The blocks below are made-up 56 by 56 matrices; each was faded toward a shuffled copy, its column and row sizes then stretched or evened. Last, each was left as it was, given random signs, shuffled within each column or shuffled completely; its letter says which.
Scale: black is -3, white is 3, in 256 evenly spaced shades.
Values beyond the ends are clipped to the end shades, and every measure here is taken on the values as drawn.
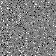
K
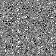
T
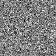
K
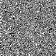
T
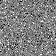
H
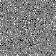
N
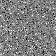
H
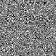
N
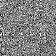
T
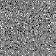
N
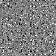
N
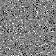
N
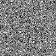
T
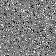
H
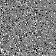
K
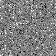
K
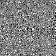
T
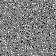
H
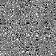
N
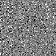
N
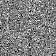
K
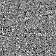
T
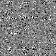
T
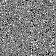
K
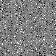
K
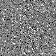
K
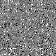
N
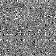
N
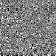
N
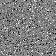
H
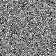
H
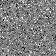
H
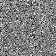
K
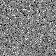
H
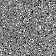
K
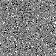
K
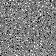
H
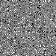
N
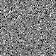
T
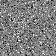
H
